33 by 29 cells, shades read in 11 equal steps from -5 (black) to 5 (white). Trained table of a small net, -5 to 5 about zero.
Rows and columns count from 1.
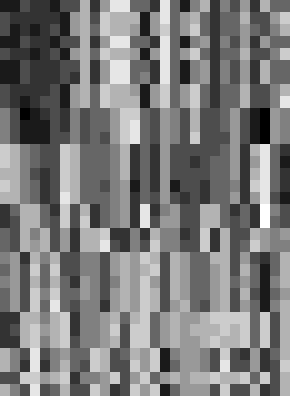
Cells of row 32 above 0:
20
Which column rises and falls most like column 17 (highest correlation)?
12
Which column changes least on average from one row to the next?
23
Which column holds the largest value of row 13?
27
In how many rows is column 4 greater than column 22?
11
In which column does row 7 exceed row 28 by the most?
13
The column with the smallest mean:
5
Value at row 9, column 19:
1
